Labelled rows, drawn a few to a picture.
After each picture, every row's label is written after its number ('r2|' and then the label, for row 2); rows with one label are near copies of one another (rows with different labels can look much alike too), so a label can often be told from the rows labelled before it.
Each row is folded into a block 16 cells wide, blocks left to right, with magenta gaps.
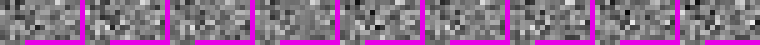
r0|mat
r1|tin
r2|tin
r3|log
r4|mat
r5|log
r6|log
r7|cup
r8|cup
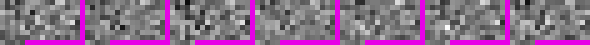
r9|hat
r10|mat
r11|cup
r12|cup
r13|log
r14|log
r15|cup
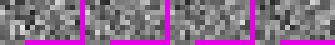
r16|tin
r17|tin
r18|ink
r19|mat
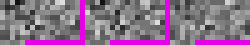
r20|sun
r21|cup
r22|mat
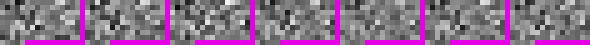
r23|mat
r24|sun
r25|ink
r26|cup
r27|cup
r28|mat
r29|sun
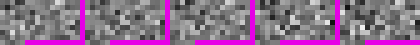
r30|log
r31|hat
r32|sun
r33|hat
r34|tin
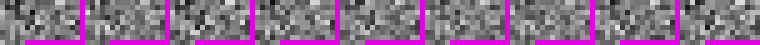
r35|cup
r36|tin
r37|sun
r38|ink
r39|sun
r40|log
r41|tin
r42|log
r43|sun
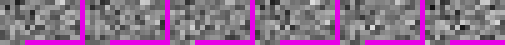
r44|mat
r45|ink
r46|log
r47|mat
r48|mat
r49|mat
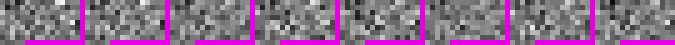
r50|ink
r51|ink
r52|sun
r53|mat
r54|hat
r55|mat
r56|tin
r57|cup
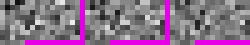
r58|sun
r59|hat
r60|cup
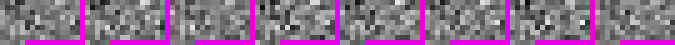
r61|sun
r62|ink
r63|tin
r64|mat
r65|mat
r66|ink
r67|cup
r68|hat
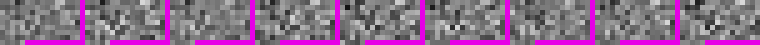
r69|log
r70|log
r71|log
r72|hat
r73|mat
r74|mat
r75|tin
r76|ink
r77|sun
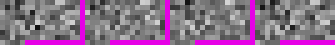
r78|mat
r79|ink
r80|log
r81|mat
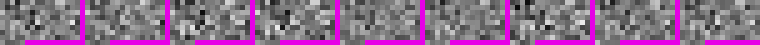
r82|cup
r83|hat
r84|tin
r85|tin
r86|tin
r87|log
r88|mat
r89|cup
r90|cup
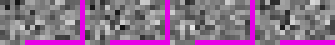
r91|mat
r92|mat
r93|tin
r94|sun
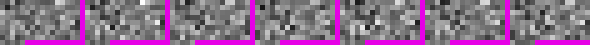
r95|ink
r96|ink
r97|sun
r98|mat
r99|tin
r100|log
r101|hat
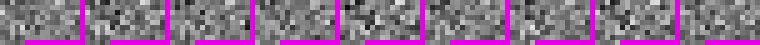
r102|tin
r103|tin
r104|ink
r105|cup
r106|sun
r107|sun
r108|log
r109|sun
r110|hat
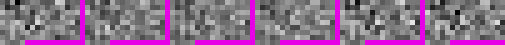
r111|cup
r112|tin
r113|hat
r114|hat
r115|cup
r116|cup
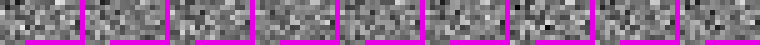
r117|ink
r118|log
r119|tin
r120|hat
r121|ink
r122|hat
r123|mat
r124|cup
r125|cup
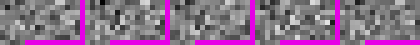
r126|mat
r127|cup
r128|sun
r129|hat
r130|log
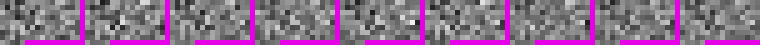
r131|mat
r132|sun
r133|cup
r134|hat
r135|hat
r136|ink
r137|ink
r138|hat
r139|cup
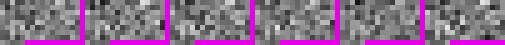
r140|tin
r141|ink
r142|tin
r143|tin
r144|log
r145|log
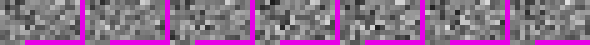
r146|sun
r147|ink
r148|mat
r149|sun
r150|mat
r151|hat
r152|tin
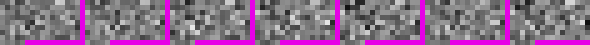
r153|tin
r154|cup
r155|log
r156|hat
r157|sun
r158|tin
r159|ink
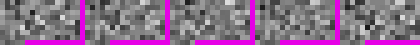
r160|hat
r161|mat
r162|log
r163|ink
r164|sun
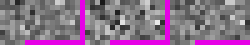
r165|log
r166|cup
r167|ink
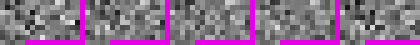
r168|hat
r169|tin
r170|ink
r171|log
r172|mat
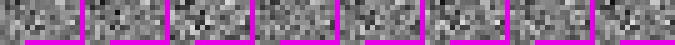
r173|cup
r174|cup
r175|sun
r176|ink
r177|sun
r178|cup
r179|log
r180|cup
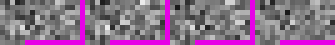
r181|tin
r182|tin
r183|mat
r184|cup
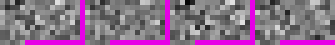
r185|sun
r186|ink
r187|sun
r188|log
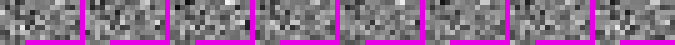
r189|tin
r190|cup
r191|ink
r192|mat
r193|ink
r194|sun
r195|mat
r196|log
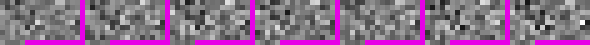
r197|cup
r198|hat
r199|tin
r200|log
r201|ink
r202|mat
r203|cup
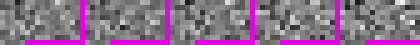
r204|log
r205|mat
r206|log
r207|hat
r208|ink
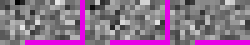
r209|log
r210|sun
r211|log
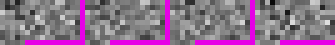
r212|hat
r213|log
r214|log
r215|cup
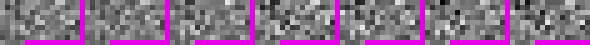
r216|hat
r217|ink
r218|log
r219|sun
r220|log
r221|log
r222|cup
